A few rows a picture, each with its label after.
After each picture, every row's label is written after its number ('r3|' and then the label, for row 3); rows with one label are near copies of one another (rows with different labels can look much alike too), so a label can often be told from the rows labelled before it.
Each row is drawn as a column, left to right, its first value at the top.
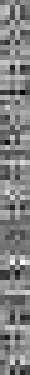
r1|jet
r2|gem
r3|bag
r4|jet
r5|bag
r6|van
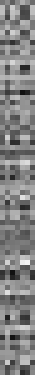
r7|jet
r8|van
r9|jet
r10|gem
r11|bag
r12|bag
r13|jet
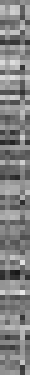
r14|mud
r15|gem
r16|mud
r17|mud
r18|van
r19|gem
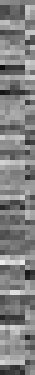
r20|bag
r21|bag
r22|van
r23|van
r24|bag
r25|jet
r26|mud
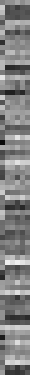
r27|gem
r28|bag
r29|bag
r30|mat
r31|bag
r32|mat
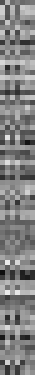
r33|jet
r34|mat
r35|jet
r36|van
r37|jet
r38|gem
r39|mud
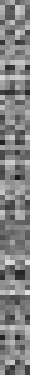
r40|gem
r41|bag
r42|mat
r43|jet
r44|mud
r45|van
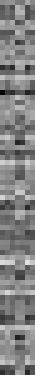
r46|bag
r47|van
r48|bag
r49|gem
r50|gem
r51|bag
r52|van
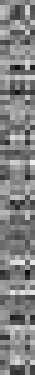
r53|jet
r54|gem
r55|van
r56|bag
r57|van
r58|mud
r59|mat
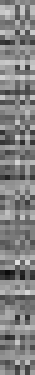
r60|mud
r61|jet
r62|jet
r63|mat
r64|mud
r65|van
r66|mud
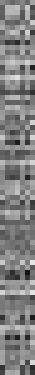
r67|van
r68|gem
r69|mud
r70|gem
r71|van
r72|jet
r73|mat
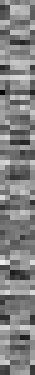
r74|bag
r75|mat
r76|mud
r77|mud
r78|gem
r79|gem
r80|van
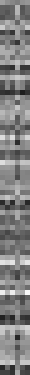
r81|van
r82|bag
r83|van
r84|gem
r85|bag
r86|van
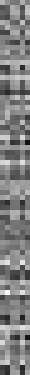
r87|mat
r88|van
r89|gem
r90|gem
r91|mat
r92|gem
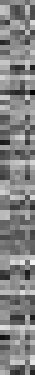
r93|gem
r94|gem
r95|bag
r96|bag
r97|van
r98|mud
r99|bag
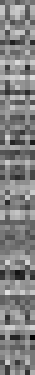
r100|jet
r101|van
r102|gem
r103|jet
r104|mud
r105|bag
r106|gem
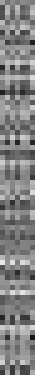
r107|bag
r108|gem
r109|van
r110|mud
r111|van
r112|van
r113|gem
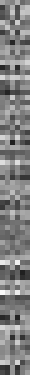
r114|mat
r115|van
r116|gem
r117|mat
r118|jet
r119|mud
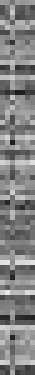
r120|mat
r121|van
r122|gem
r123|bag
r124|bag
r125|van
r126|mat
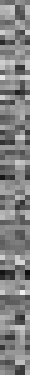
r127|mud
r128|jet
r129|jet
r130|bag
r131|van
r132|mud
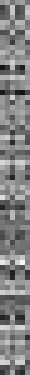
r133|bag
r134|mat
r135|mud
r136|bag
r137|bag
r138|jet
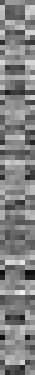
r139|jet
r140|bag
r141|bag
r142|van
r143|van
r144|jet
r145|mud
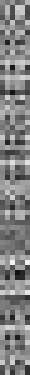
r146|van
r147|gem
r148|bag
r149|jet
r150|mud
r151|mat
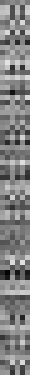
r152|jet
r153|mud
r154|bag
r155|mud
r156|mat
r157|mud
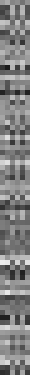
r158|bag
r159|mat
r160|mud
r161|bag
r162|mud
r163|bag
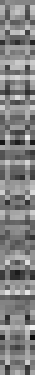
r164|gem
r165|van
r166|mud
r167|mud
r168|mud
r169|van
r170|gem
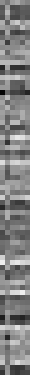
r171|bag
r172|gem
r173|mat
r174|mat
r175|van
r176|bag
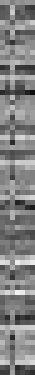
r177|bag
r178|van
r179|gem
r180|van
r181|van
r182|bag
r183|bag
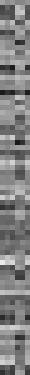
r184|bag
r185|bag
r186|bag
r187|gem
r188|gem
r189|bag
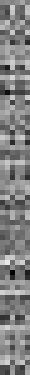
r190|van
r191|bag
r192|mud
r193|van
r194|mat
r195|mud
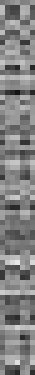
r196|mud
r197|bag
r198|bag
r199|bag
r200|gem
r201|gem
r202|bag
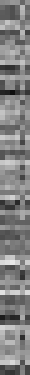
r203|van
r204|bag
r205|bag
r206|van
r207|jet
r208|van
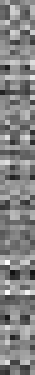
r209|bag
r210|mat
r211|jet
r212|jet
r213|van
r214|van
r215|mud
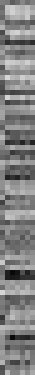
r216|van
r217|mud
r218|jet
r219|jet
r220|gem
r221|jet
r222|gem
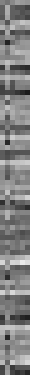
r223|van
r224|gem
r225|van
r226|bag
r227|bag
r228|bag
